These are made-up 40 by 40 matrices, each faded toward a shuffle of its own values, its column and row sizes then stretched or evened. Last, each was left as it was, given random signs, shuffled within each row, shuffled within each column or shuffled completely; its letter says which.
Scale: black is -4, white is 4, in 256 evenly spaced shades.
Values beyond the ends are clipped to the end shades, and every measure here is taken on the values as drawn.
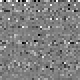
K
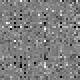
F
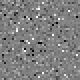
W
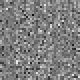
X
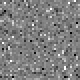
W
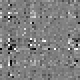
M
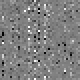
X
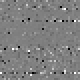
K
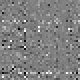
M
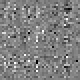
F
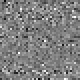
K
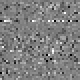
K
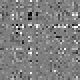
M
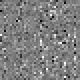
X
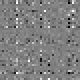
M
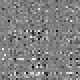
F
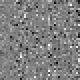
X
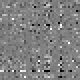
F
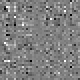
M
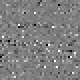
K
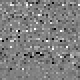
K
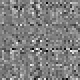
M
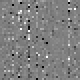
X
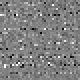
K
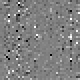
X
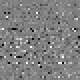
K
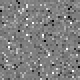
W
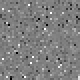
W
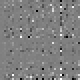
F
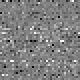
K
